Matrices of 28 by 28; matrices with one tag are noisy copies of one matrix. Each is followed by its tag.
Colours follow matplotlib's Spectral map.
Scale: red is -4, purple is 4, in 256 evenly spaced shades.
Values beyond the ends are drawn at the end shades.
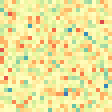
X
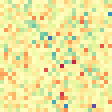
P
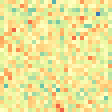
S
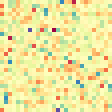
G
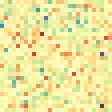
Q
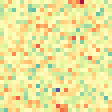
S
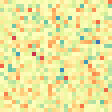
Q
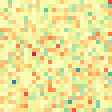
Q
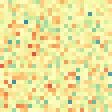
Q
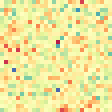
S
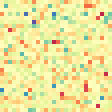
P
